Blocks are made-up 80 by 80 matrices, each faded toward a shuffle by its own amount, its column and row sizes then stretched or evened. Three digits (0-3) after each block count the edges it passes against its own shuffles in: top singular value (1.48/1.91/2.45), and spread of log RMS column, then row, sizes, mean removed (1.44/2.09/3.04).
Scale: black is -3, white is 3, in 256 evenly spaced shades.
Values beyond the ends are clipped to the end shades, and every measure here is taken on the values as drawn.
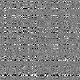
3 2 3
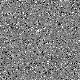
0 0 2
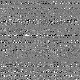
0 1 3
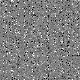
0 2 0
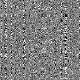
2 3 1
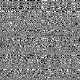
2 0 3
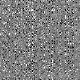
0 3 1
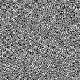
2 0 0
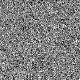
0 1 1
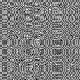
3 0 0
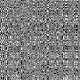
3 3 0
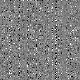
0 3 1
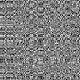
3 0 2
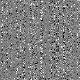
1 3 0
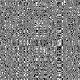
3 2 0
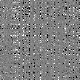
1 3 2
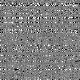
2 2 3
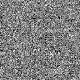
1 1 0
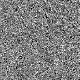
0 1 0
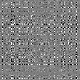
3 3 3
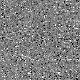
0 1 1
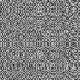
3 2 1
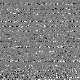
0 0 3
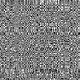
3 2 1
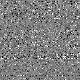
1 0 2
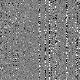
1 3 0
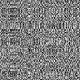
3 2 1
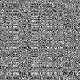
3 0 2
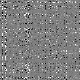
1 3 2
